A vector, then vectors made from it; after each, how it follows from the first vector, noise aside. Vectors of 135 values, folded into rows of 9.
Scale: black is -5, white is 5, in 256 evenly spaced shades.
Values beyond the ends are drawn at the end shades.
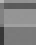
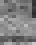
reversed.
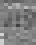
negated, partly zeroed.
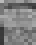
copied.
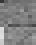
negated, partly zeroed.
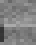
partly zeroed.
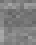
negated, shrunk.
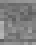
wrapped around, negated, shrunk.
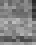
reversed.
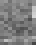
reversed, negated, partly zeroed.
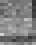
reversed.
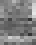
reversed, negated.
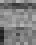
copied.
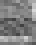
reversed, negated.
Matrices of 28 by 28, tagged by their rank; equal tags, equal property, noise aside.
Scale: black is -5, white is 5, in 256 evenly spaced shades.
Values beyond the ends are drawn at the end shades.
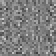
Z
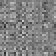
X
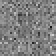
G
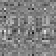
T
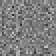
G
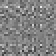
Z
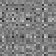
X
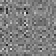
T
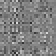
X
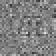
G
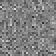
G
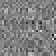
T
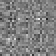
X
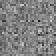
Z
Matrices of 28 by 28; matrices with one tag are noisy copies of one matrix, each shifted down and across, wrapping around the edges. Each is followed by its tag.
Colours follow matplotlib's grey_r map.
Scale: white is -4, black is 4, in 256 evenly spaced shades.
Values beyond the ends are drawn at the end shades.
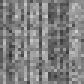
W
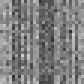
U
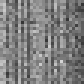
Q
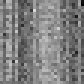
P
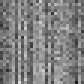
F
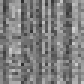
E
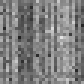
U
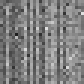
F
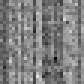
W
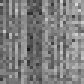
U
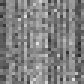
U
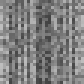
U
